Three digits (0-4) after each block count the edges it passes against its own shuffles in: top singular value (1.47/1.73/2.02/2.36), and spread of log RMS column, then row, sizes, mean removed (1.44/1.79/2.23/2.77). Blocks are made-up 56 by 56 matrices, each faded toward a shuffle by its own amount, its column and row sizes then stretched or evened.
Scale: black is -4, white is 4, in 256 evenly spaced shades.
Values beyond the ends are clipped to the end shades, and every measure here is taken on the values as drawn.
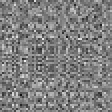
4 2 2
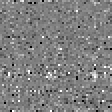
0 0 3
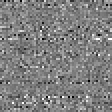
0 0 3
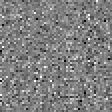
1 1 1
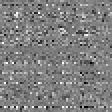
3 1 4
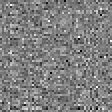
3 1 0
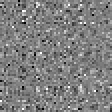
3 1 1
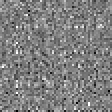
3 1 1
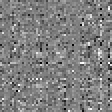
2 3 2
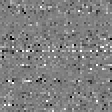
0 0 3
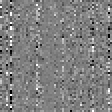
2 4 0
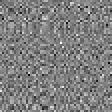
4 1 1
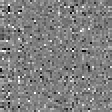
2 2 1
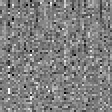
3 3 0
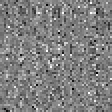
3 2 0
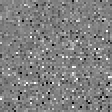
0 1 2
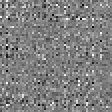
2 3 3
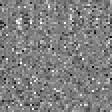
2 0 0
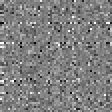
3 2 2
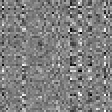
4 4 2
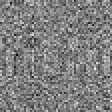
3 1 0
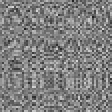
4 2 2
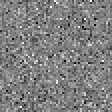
0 1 0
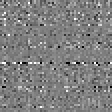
2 2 4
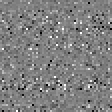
0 0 3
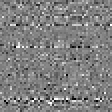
4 0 3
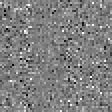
1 2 0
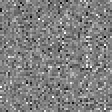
2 2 0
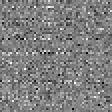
3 0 3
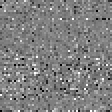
0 0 3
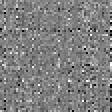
2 3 2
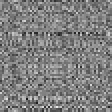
4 0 4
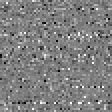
0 0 3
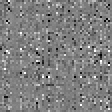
1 4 1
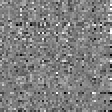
3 3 3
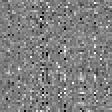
2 3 0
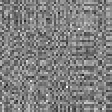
4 0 0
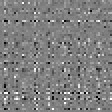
4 3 4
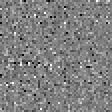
0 1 2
